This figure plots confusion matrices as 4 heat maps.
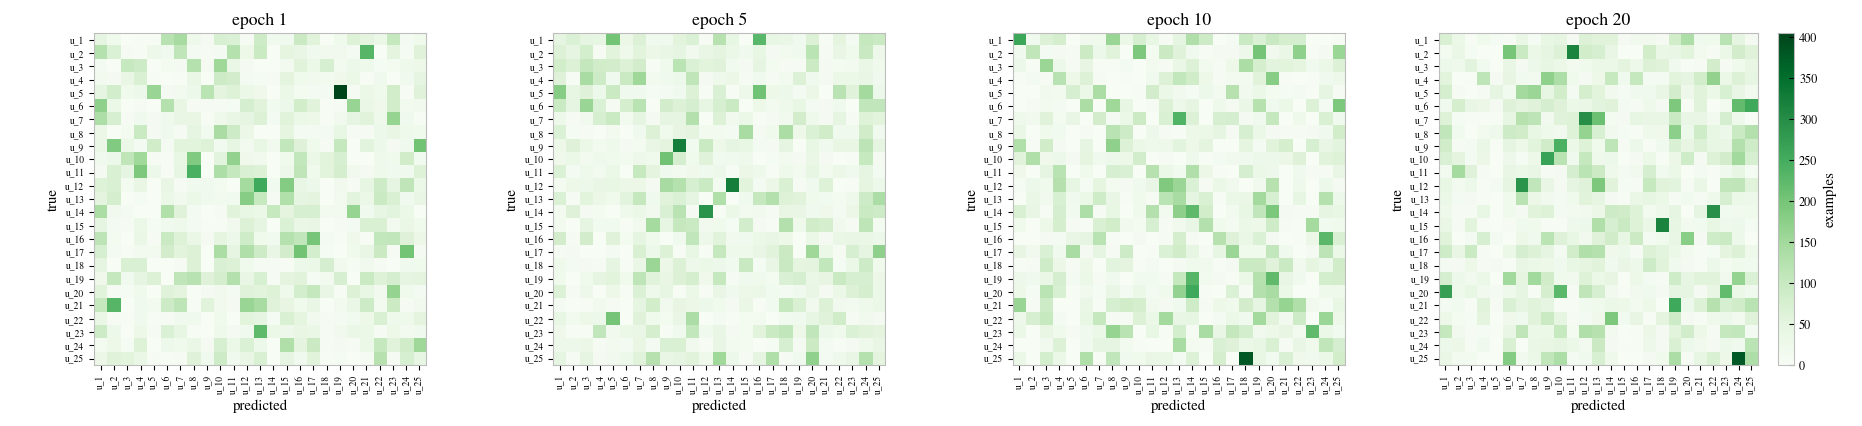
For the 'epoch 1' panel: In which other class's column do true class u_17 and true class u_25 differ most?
u_16
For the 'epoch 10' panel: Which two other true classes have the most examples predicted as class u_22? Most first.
u_2, u_21
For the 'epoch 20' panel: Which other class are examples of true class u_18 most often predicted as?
u_17
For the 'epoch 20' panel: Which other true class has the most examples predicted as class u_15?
u_14
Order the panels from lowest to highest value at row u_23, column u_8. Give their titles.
epoch 1, epoch 20, epoch 5, epoch 10
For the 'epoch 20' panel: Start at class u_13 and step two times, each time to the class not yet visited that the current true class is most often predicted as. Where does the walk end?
u_12
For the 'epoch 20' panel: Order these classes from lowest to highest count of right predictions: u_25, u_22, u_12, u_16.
u_22, u_12, u_16, u_25
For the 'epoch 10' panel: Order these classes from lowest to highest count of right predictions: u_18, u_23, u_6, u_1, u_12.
u_18, u_6, u_12, u_23, u_1
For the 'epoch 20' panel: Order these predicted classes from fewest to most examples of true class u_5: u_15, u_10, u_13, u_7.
u_15, u_13, u_10, u_7
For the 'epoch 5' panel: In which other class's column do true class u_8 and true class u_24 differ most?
u_15
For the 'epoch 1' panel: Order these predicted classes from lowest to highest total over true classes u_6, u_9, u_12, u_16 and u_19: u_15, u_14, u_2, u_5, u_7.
u_14, u_5, u_7, u_2, u_15
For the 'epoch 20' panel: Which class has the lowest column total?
u_5
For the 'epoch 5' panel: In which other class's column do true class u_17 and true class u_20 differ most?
u_25
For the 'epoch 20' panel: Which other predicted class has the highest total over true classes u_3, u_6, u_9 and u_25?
u_24
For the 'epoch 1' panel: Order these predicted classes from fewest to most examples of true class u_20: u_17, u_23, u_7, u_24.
u_24, u_7, u_17, u_23
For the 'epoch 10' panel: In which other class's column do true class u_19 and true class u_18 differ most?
u_14
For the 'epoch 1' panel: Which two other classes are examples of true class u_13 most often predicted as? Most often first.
u_12, u_15
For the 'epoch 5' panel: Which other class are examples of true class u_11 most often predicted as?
u_7
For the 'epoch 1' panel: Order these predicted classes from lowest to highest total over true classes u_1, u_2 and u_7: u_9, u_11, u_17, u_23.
u_9, u_17, u_11, u_23
